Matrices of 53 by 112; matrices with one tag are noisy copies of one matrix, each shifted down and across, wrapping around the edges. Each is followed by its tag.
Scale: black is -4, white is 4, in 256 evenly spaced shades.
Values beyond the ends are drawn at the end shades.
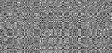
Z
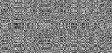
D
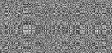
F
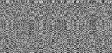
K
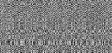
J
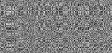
F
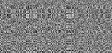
F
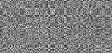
Z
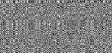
K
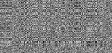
D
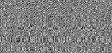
J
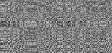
D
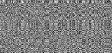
K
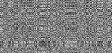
D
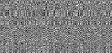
J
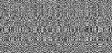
J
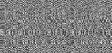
J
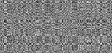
Z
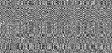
J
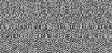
J
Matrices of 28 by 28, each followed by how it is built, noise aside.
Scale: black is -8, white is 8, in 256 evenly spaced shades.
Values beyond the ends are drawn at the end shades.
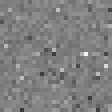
sparse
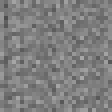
repeating rows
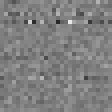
uneven rows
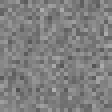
noise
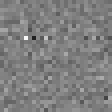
uneven rows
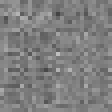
low rank
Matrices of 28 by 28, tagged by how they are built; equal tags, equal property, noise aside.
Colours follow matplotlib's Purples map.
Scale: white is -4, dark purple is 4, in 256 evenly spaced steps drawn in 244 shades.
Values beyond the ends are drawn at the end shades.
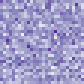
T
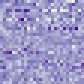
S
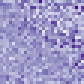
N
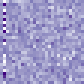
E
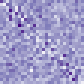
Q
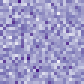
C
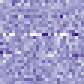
S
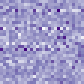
S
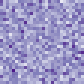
C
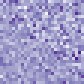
N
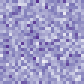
C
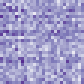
T
